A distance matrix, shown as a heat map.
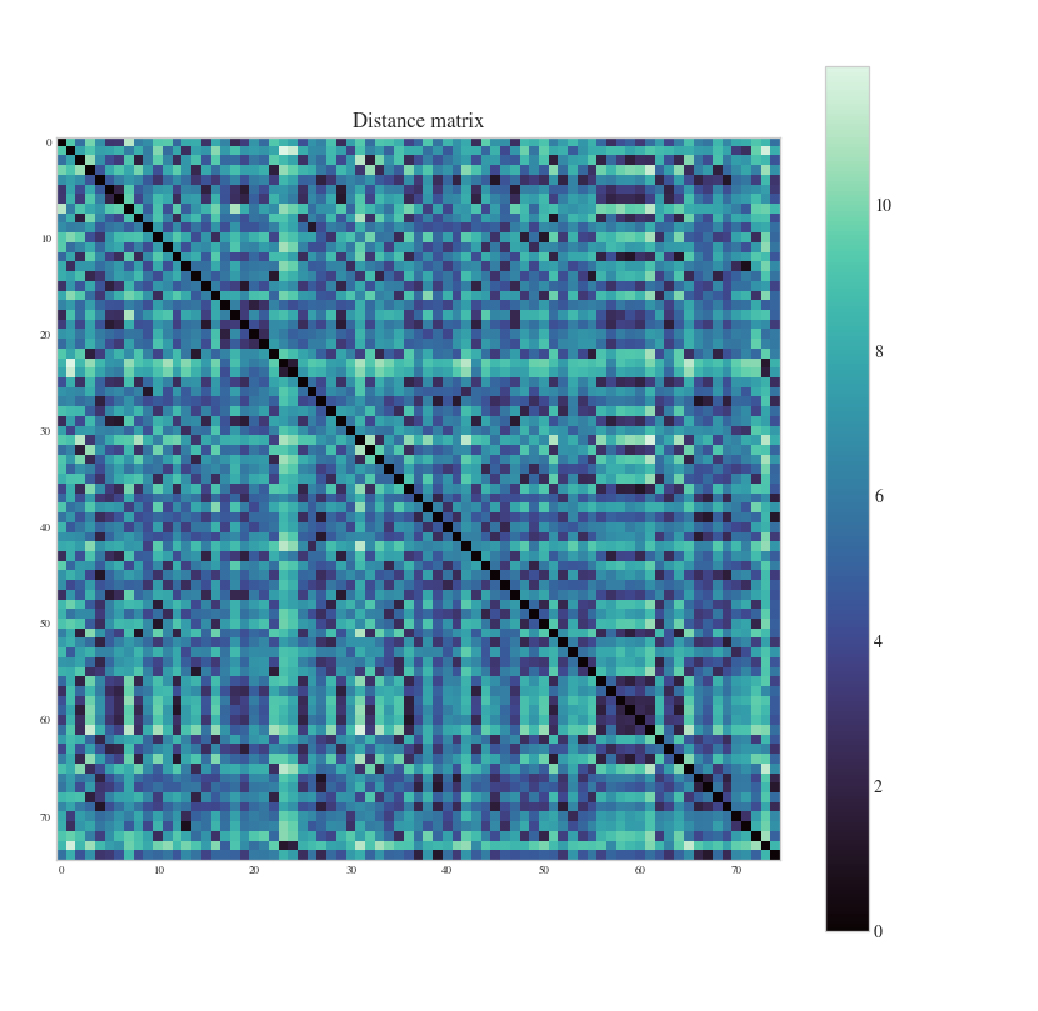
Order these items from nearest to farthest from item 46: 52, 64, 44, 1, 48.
44, 1, 52, 64, 48
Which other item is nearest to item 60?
36
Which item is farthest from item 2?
31
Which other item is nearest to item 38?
40
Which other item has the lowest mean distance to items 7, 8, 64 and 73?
51
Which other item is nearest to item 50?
10
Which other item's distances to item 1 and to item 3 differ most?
68
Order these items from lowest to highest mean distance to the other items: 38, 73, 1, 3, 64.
64, 38, 3, 1, 73
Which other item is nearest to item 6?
29
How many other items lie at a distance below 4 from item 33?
7
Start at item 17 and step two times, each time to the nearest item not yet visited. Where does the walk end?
21
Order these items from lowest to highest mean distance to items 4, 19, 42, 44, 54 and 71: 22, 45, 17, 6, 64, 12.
45, 17, 22, 6, 12, 64
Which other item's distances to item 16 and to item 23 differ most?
73
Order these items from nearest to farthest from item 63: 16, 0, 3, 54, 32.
0, 32, 54, 16, 3
